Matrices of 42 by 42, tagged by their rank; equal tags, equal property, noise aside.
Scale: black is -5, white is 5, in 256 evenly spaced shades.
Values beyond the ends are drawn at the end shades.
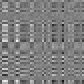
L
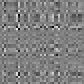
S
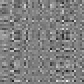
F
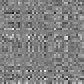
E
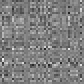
E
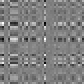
L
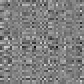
F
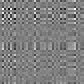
L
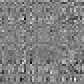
E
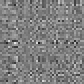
E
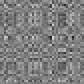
S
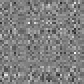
E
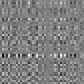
S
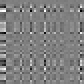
L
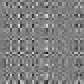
S
